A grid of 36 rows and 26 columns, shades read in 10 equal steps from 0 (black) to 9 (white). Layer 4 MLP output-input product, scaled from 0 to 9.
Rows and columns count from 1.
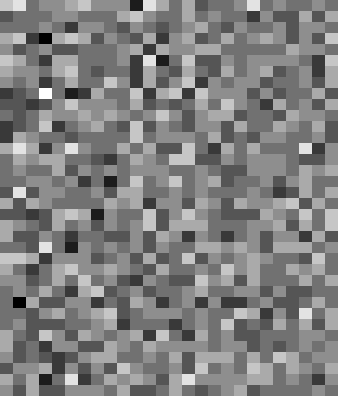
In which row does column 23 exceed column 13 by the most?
6
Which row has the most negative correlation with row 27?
32
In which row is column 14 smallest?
30
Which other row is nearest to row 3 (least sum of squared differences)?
27
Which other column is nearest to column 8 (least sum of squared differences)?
19
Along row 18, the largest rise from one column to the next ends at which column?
2
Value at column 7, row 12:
5
